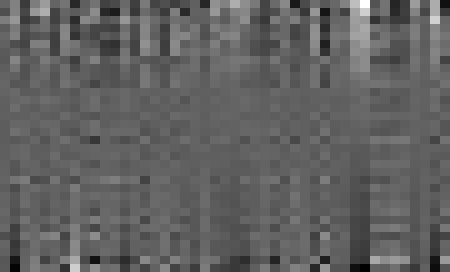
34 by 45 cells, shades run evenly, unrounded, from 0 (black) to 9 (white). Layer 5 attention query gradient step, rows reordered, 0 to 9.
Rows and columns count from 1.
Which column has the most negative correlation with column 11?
22
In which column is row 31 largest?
8
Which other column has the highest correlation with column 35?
23
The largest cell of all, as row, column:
1, 37
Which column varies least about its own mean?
43
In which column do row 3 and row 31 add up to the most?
44
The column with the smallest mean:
33
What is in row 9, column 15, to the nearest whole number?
4
